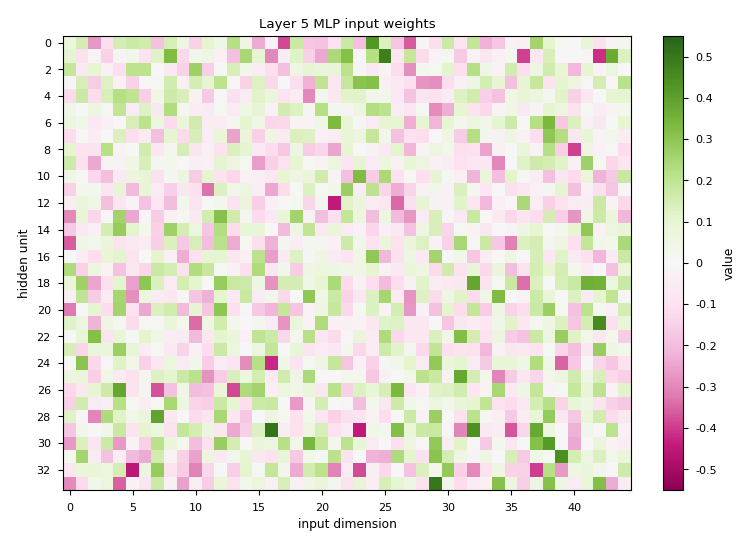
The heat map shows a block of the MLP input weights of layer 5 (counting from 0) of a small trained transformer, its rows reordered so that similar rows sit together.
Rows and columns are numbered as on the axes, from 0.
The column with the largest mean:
38
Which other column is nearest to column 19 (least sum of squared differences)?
28
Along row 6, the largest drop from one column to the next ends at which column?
39
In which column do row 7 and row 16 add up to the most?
24
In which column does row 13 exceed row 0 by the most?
17
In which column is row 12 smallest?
21
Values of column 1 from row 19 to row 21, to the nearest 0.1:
0.2 0 0.1
